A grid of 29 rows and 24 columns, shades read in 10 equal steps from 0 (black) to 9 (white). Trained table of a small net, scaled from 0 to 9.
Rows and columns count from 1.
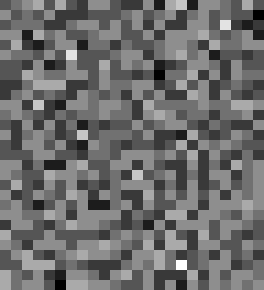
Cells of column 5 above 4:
11
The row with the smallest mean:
13
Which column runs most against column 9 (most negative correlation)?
12
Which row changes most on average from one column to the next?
1
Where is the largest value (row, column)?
27, 17
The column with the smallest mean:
15
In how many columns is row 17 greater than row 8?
9
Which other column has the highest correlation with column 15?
21
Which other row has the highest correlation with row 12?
26
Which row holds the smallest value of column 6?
29
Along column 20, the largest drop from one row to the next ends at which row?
6
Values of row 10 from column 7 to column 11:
2 5 4 3 4
